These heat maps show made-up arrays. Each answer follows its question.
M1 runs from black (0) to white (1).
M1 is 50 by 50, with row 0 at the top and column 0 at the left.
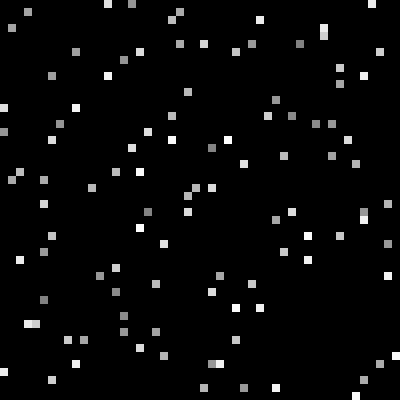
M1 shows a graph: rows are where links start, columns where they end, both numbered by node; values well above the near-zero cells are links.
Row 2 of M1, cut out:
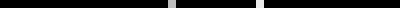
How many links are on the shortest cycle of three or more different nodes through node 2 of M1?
7
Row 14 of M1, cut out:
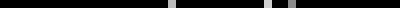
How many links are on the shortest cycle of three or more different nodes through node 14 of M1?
8
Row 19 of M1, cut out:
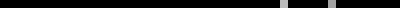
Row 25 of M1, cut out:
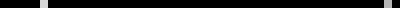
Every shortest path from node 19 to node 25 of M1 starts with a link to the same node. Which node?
node 35
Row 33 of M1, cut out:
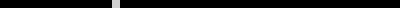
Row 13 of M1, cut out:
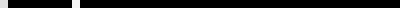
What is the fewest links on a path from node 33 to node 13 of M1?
6
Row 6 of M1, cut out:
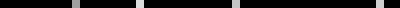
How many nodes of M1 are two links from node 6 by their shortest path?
7
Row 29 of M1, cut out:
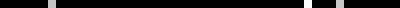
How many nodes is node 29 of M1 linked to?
3
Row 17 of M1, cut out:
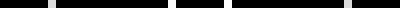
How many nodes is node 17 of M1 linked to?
4
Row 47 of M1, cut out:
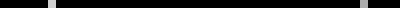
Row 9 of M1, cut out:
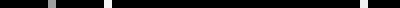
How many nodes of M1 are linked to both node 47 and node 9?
2
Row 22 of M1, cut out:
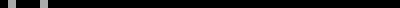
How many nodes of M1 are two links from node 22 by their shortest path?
4
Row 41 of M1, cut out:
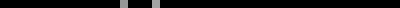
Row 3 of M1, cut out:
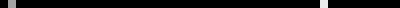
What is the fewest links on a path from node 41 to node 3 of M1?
7
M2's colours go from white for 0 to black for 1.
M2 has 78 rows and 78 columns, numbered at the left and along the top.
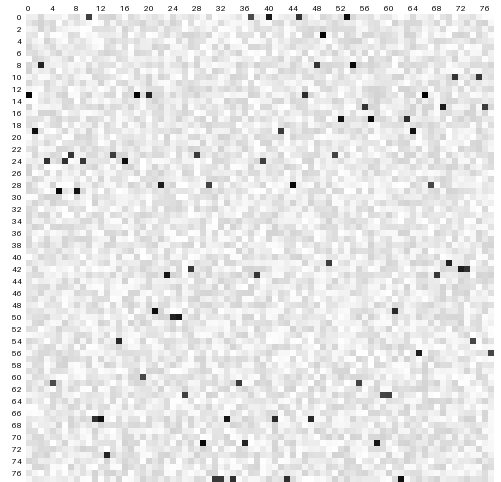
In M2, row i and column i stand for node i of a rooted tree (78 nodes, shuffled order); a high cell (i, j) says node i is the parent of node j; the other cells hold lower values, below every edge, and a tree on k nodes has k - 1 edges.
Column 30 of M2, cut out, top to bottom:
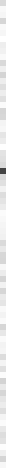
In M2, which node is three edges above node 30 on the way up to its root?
43
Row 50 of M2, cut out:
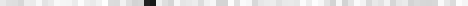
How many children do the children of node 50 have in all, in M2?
5
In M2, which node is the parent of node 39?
24
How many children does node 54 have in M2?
2
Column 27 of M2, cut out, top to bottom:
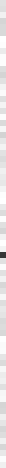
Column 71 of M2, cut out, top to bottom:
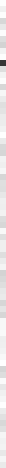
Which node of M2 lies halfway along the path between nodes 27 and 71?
13
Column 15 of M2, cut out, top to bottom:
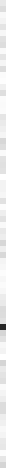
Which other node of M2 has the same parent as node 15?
74
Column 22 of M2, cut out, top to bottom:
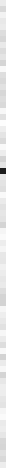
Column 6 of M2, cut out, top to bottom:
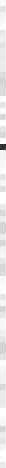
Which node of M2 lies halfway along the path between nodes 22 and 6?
41
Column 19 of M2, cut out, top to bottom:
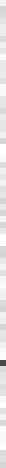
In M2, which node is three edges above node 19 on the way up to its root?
17
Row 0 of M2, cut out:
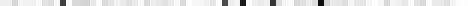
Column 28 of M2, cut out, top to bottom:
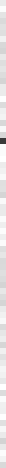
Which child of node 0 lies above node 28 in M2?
10
